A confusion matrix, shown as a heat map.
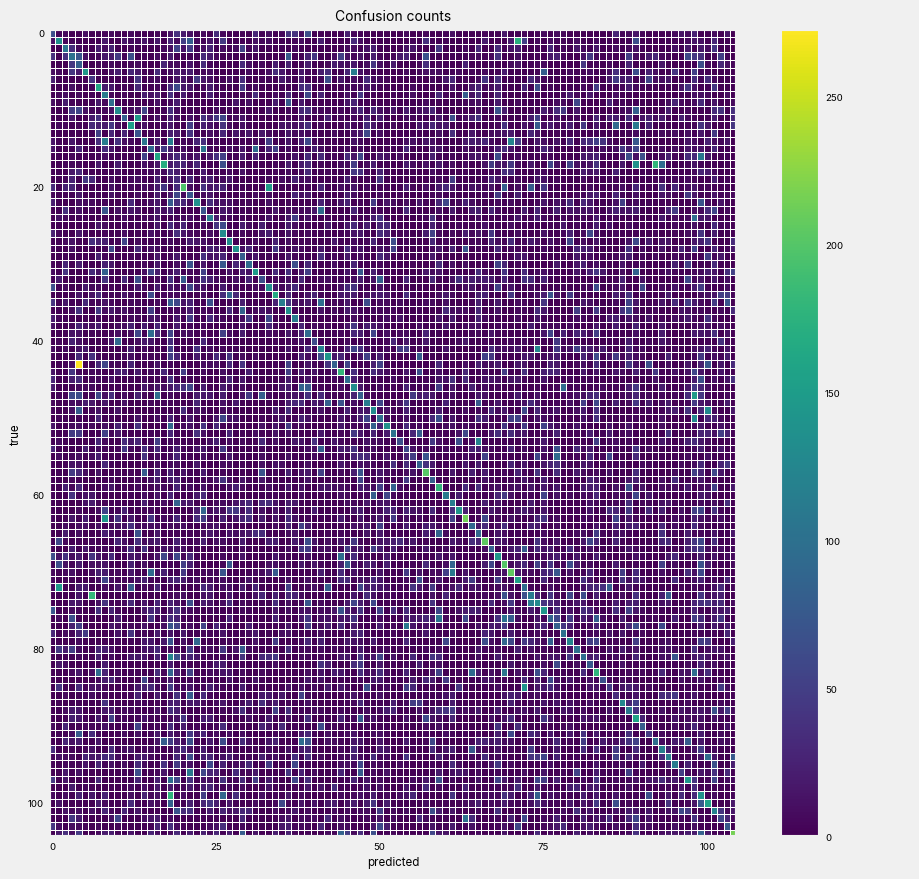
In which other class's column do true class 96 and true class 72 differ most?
1
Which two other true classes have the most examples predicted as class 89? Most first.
17, 12
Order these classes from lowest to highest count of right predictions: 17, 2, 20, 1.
2, 1, 17, 20
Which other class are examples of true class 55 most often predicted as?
77
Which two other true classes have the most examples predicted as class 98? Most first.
47, 50
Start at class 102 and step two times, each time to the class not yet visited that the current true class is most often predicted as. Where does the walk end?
8
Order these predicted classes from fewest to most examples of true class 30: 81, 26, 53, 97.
53, 81, 97, 26
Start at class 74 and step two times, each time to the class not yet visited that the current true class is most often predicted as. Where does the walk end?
6
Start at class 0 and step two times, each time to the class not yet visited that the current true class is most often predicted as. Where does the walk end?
15
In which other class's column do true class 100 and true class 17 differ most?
92
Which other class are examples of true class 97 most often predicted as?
18
